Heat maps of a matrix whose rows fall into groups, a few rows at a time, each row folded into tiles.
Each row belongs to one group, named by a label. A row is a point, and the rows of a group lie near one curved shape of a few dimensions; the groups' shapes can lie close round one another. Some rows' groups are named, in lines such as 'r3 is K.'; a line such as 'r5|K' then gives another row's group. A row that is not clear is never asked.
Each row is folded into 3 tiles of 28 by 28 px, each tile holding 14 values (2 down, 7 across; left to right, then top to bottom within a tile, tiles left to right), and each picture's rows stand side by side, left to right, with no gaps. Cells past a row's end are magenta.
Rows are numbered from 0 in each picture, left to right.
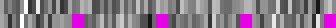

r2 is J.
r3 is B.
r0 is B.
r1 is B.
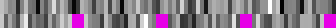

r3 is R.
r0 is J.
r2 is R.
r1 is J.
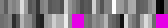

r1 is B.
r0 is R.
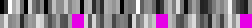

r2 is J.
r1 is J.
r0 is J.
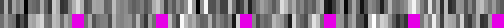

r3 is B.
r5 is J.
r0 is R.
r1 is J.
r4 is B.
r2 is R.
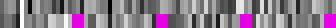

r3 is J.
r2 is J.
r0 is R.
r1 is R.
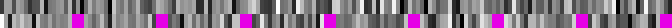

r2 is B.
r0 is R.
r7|R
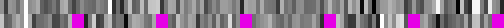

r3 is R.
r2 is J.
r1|R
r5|R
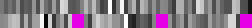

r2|B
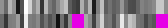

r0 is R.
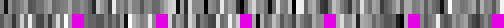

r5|R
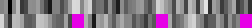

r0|B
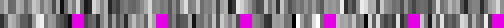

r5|B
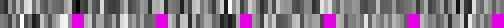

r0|B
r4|R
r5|J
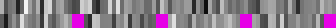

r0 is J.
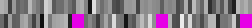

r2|B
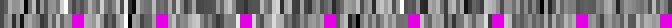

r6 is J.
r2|J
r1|J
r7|R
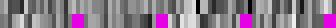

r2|R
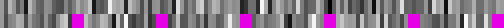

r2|B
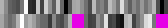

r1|B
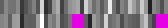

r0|J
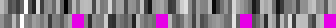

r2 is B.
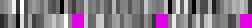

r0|R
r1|R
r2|J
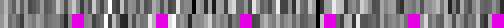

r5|R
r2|J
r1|B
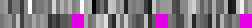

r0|R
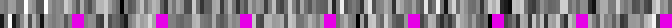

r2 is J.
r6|B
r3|R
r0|R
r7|B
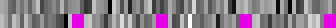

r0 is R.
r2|B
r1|J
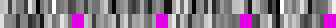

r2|J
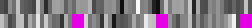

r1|J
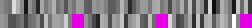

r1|B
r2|R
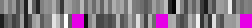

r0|R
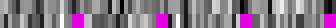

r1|J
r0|J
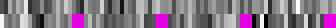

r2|R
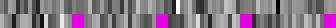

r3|R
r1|J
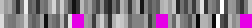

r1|R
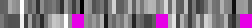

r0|R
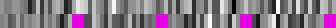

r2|R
